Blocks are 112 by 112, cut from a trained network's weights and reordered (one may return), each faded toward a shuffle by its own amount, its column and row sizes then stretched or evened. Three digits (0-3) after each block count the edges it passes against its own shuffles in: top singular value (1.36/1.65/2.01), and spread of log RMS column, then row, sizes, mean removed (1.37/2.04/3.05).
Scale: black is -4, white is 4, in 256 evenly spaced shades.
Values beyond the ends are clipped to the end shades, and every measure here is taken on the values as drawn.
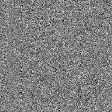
1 2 0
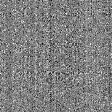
2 1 1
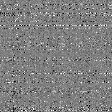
1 1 3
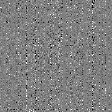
1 3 1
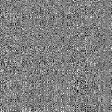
3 3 2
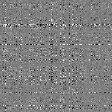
2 3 3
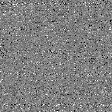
0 1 2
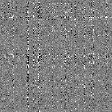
2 3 2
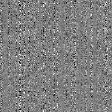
1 3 1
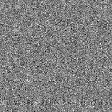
2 0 1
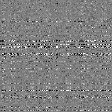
3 2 3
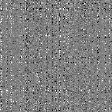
1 3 2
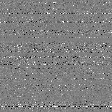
2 0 3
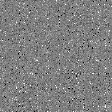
0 2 1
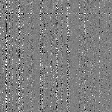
2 3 0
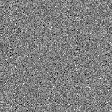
2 1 0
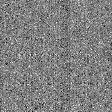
1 0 1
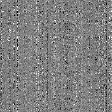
2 3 1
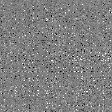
0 2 2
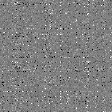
0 2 2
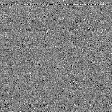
2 1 1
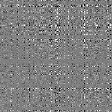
3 3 3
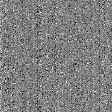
1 2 0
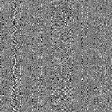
3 3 1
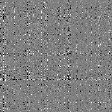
1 3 2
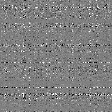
1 2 3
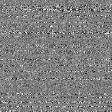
0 0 3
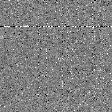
2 1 1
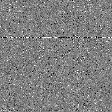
2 1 1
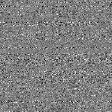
1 1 3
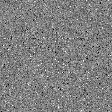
0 1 0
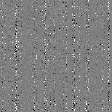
1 3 1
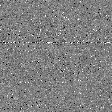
1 1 1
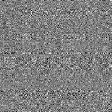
3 1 3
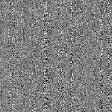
2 3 0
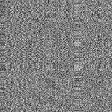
3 1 1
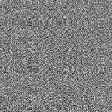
3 1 2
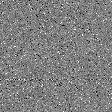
0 0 0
